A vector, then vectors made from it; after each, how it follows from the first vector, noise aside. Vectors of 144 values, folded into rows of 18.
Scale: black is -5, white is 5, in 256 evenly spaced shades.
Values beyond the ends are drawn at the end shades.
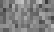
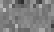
negated, partly zeroed.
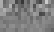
negated, partly zeroed.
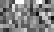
scaled up.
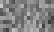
reversed.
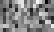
scaled up.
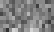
reversed.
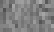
shrunk.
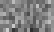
reversed, negated.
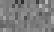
negated, partly zeroed.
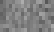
shrunk.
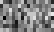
wrapped around, scaled up.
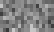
reversed.
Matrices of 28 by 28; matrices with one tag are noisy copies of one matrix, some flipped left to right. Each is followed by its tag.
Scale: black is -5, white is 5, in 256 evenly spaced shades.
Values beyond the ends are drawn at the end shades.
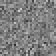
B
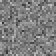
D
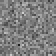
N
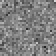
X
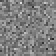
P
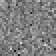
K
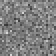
N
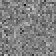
D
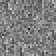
X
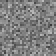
N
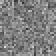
X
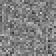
D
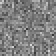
X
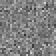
B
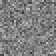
D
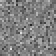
K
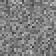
P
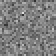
N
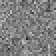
P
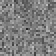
X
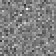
D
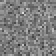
N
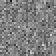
B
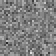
B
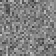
P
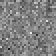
P
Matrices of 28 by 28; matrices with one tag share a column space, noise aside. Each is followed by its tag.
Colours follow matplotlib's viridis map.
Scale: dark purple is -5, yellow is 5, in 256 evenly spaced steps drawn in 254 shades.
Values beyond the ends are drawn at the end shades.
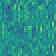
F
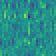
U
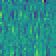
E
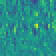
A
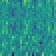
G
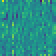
E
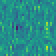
F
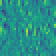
A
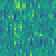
U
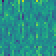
E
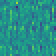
F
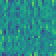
G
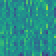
G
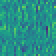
F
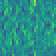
A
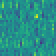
U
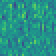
U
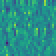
A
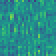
E
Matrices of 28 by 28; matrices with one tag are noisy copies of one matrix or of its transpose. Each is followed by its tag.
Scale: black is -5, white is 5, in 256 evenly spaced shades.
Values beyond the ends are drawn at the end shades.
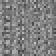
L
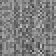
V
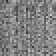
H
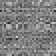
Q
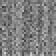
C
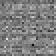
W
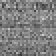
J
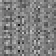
L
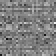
Q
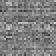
Q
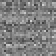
C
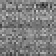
J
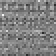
L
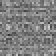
Q
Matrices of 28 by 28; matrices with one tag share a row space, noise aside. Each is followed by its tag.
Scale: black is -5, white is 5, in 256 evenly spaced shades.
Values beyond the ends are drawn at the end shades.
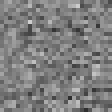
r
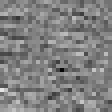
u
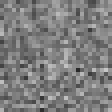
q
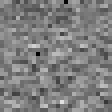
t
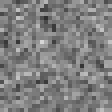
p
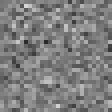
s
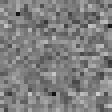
p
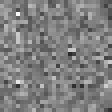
p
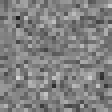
p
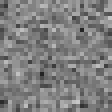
p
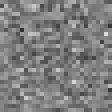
s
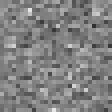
r
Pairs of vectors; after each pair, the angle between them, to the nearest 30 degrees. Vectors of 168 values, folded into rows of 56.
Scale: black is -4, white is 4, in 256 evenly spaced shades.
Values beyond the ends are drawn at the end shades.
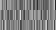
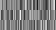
30 degrees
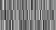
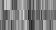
120 degrees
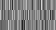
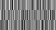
30 degrees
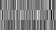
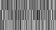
150 degrees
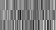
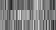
150 degrees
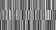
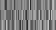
120 degrees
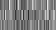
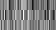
150 degrees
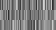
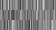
60 degrees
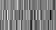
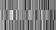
90 degrees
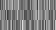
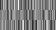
60 degrees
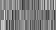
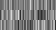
90 degrees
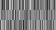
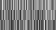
120 degrees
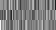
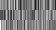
30 degrees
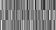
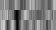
90 degrees
